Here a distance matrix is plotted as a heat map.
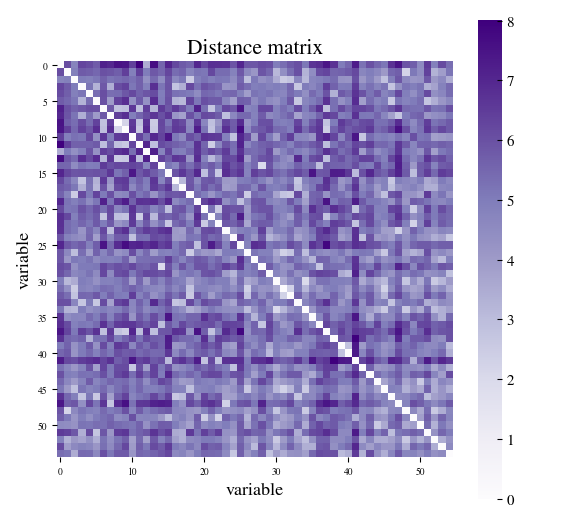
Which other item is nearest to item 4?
38
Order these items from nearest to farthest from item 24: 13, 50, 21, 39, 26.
39, 50, 26, 21, 13
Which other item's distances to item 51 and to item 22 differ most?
41
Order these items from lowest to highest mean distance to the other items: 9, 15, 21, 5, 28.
5, 21, 28, 9, 15
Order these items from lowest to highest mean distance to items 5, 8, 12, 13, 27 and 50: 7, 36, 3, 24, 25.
24, 3, 7, 36, 25
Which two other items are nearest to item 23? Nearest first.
47, 7
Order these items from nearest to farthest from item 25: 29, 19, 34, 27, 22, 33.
19, 34, 29, 33, 22, 27
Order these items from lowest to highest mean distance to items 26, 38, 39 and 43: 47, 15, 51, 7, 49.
49, 7, 51, 47, 15
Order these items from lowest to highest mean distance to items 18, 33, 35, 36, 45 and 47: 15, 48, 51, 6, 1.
48, 1, 51, 6, 15
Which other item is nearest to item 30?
34
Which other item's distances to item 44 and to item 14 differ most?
28
